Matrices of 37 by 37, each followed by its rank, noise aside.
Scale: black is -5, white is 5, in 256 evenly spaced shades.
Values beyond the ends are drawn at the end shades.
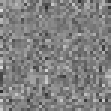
six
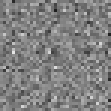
six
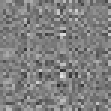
four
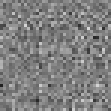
five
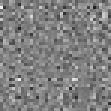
four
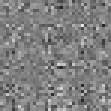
four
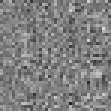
five
